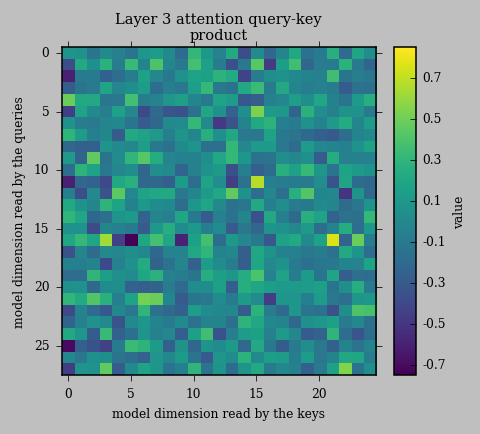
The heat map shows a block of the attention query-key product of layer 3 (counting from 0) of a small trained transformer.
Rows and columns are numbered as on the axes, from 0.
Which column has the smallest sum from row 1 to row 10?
0
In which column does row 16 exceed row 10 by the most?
21
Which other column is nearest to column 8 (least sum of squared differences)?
18
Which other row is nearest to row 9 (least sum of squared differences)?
19
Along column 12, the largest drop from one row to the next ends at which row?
6
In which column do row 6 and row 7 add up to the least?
12
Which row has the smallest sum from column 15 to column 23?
7
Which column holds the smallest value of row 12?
22
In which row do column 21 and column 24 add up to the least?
11
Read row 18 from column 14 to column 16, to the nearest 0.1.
-0.3 0.2 0
